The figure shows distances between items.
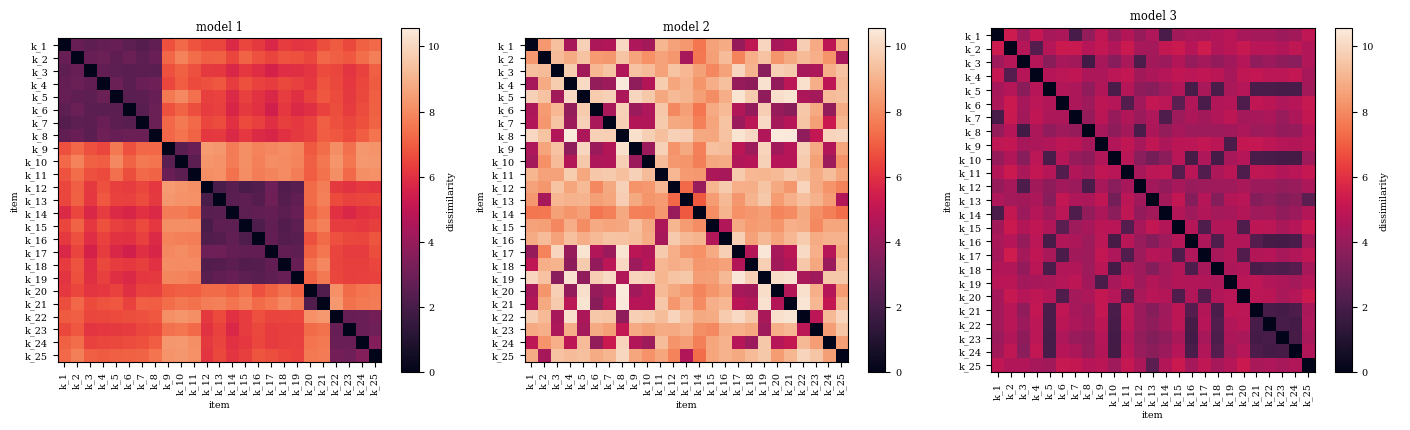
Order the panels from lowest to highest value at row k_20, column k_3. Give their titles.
model 3, model 1, model 2
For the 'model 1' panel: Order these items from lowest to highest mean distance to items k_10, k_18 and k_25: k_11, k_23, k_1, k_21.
k_23, k_11, k_1, k_21
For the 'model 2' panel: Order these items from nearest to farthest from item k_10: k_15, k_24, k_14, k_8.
k_24, k_14, k_15, k_8
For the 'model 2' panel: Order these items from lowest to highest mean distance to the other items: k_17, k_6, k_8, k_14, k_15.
k_6, k_17, k_14, k_15, k_8
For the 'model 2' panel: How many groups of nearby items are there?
5
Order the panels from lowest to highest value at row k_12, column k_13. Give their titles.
model 1, model 3, model 2
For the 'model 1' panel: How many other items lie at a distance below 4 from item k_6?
7
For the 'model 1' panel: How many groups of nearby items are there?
5
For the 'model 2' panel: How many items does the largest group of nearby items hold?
11
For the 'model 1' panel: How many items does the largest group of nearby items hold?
8
